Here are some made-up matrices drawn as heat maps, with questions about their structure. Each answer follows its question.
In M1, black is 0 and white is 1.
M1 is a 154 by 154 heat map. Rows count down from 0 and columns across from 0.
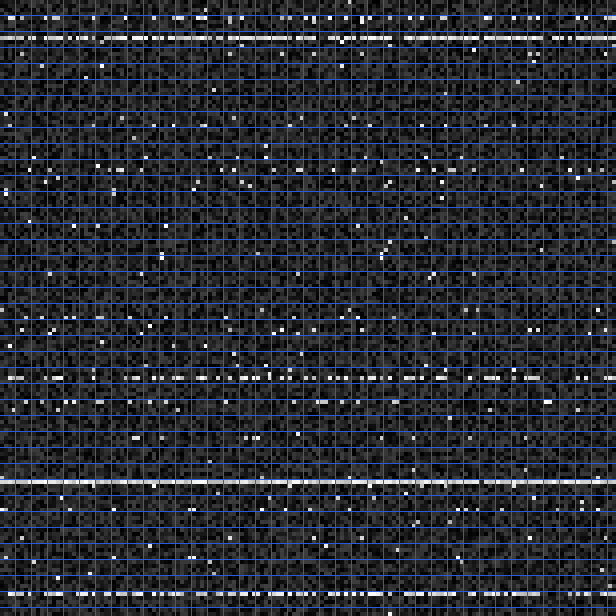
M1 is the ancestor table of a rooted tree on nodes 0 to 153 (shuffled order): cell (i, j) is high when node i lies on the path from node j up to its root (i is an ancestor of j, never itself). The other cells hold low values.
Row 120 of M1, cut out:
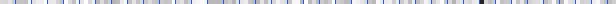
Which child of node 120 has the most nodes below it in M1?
9
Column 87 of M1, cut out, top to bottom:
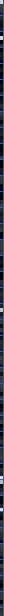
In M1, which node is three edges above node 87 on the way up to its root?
77
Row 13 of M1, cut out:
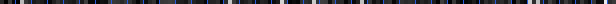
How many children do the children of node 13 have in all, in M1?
3
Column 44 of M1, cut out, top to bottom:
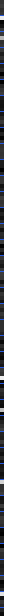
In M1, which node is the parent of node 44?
102
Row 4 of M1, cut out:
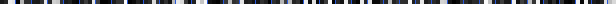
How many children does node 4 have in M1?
6
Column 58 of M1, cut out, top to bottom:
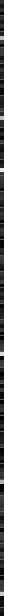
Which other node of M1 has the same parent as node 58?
75
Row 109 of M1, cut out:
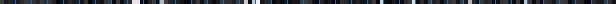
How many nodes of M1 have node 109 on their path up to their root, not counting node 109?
10
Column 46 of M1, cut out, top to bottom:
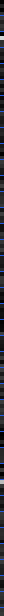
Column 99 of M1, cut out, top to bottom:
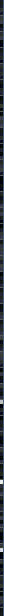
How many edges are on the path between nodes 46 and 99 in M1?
5
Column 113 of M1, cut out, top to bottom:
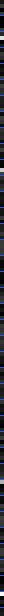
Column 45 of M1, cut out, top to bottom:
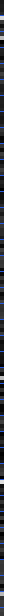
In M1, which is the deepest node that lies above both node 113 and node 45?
148
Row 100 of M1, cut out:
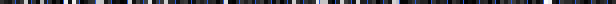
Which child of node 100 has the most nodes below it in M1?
79
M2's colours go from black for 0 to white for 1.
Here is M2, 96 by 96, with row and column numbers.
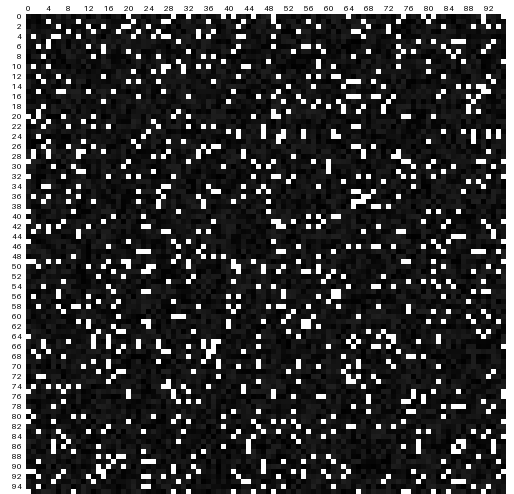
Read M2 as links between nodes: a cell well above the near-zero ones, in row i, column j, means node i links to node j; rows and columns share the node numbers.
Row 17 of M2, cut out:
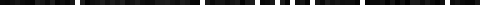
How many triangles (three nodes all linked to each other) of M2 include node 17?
8
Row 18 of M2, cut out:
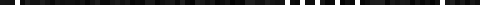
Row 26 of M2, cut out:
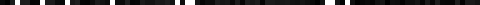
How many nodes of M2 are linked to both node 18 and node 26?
1
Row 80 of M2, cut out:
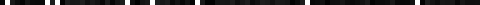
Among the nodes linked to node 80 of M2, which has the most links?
node 83
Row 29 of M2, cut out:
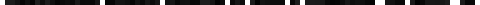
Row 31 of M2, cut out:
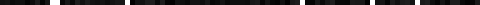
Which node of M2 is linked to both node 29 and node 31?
node 60
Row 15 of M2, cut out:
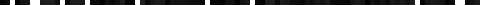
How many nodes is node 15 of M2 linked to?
11
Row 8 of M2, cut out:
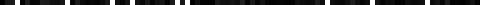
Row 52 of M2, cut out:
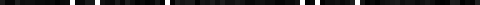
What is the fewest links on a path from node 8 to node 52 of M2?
4
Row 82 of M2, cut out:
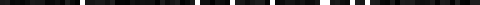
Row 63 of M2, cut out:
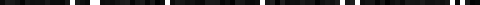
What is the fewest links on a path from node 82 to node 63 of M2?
3
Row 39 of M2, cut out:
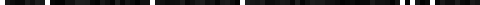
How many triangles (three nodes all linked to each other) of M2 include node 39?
5
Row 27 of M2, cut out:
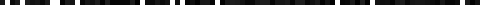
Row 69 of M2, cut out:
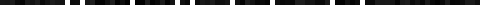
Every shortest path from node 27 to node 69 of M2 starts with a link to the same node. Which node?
node 92
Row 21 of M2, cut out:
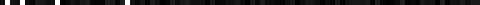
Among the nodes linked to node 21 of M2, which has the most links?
node 4
